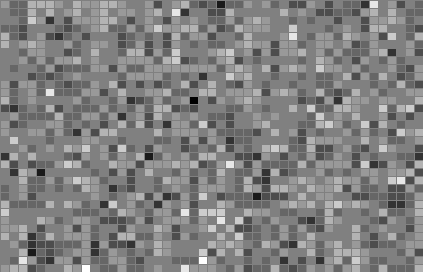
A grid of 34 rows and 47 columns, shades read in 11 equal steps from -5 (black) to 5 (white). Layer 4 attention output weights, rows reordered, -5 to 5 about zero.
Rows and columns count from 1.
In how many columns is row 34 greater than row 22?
24
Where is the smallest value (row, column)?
13, 22
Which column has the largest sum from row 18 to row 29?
25
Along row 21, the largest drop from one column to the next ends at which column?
42
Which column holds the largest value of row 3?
4
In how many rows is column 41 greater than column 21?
11
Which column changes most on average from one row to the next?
9
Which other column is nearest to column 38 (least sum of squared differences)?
35
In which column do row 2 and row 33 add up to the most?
23
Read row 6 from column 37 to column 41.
1 0 1 -2 -1
